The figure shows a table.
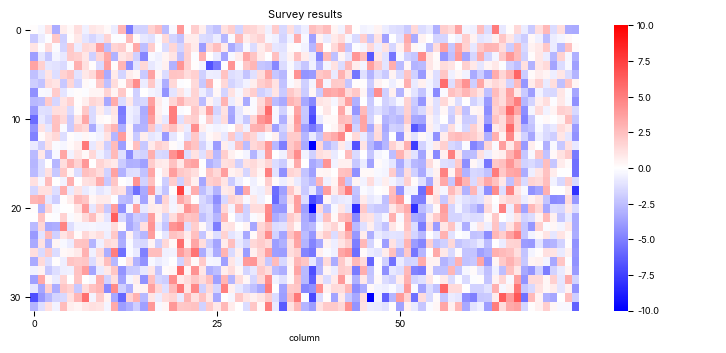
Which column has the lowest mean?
38
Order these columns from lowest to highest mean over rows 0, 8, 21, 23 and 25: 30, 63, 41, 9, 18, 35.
18, 41, 30, 9, 35, 63
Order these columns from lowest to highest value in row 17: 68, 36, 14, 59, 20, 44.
20, 36, 44, 68, 59, 14
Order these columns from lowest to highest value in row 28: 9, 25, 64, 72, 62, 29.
25, 62, 72, 29, 64, 9
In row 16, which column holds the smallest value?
74
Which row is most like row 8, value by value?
23
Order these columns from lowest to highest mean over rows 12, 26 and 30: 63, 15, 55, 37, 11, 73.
11, 15, 55, 37, 73, 63
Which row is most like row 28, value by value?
9
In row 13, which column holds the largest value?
7
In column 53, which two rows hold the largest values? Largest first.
3, 26
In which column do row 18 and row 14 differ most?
50
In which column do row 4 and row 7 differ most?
0
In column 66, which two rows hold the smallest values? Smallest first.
4, 1
